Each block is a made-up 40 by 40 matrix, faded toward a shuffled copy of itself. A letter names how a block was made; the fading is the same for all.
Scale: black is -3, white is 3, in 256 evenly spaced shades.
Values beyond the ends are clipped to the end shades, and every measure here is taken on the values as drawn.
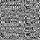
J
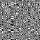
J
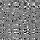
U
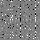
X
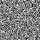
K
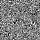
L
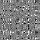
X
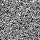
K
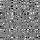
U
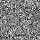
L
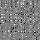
U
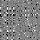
X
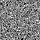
K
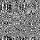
J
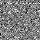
L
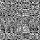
J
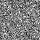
K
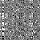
X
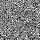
K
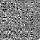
J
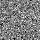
K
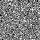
K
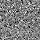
L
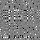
X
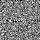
L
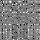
U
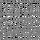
U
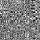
J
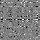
U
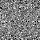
L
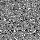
L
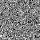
L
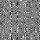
X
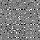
U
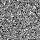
K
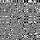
X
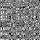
J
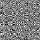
J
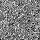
K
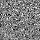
L
